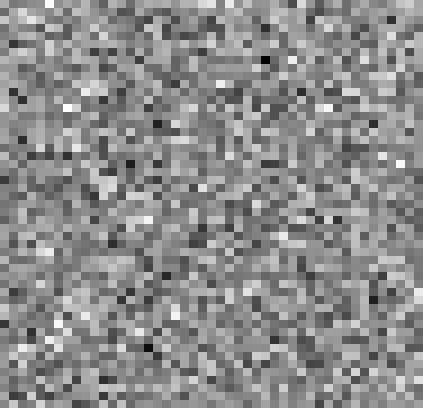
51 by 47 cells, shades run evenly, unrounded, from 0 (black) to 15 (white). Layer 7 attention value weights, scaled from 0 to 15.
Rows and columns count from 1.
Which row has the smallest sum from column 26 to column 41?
35
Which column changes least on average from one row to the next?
47
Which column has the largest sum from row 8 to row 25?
43
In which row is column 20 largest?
40
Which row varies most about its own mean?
14
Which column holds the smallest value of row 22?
13
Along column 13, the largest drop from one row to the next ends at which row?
7
